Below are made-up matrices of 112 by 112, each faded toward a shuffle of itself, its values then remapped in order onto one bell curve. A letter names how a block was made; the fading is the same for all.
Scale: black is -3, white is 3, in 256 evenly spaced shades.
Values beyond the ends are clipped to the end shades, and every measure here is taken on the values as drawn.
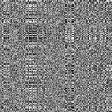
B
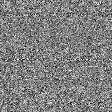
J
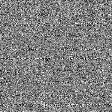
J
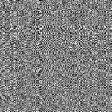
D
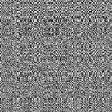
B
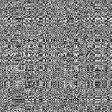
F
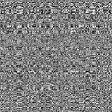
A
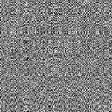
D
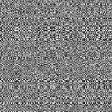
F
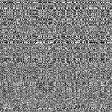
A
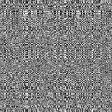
F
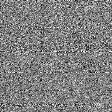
J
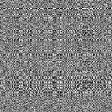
F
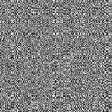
D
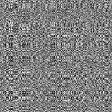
B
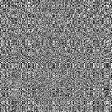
B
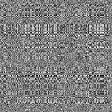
F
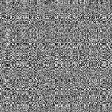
D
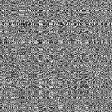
A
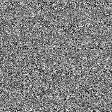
J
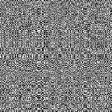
D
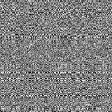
A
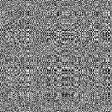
B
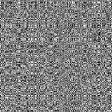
D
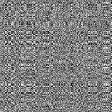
B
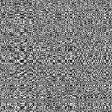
A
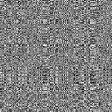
D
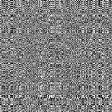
F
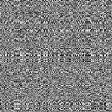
A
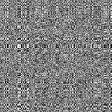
B
